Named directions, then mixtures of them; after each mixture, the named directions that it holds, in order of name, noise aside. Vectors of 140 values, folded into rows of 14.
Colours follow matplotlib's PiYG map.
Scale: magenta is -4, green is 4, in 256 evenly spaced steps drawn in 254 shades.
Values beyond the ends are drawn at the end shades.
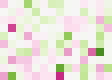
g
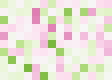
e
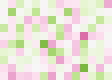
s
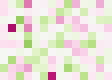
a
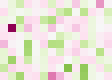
a, e, g.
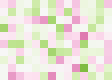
s.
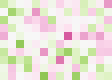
e, g, s.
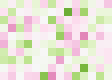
a, e, s.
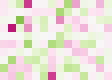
a.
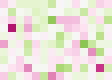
a, g, s.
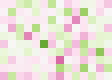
g, s.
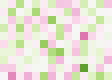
s.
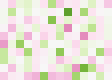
e, g, s.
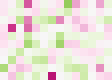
a.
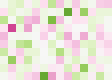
a, e, s.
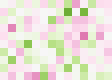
a, e, s.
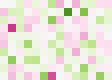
a, e, s.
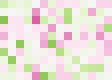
e.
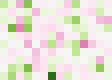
a, e, s.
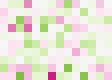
a.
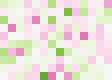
a, e, s.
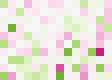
g.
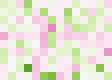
a, e.
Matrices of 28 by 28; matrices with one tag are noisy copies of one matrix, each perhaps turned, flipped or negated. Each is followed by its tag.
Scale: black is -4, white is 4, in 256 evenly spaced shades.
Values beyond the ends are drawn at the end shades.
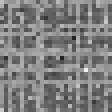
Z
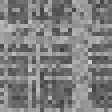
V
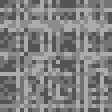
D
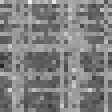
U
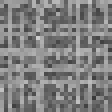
Z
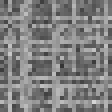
D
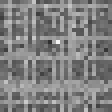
D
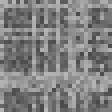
V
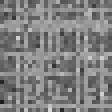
D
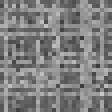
D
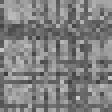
V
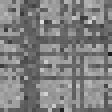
V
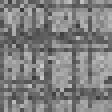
U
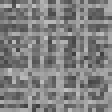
Z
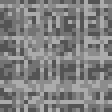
D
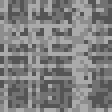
V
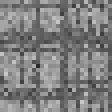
U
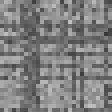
V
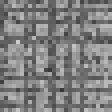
Z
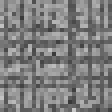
Z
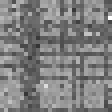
V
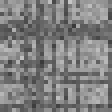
V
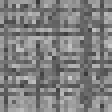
D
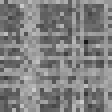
V
